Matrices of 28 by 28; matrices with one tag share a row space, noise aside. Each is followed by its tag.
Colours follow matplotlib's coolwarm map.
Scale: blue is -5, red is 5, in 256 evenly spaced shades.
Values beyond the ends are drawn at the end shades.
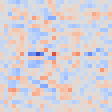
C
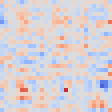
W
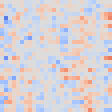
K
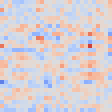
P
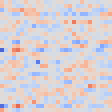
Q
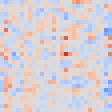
K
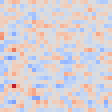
Q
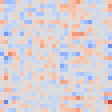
K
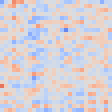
Q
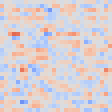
C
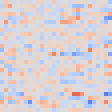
K
